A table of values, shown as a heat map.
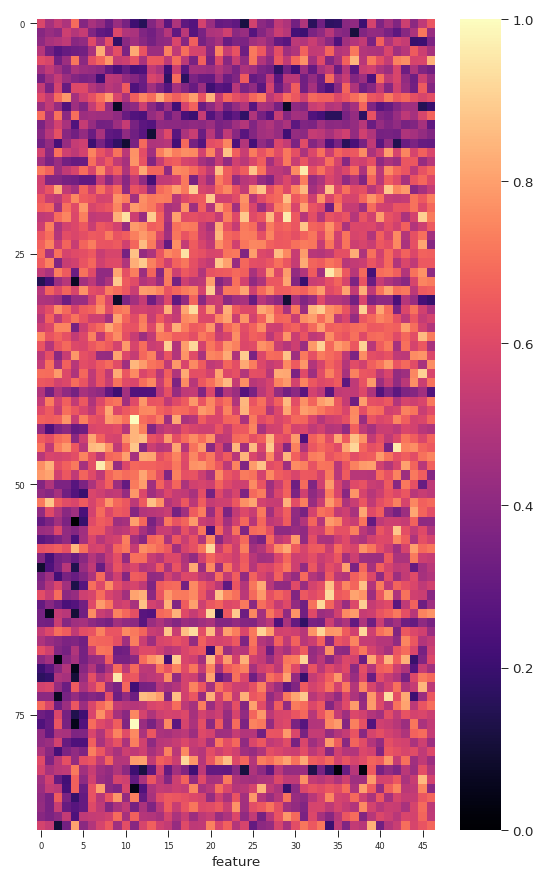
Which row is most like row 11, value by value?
65
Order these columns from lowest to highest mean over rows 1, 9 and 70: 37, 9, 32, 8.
37, 8, 9, 32
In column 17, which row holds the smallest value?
6
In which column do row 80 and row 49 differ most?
1
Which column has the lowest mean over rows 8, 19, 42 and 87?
2
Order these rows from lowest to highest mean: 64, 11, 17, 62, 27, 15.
11, 17, 15, 64, 27, 62
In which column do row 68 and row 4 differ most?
34
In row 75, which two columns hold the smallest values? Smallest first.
4, 5
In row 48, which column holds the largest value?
7
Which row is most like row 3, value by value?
60
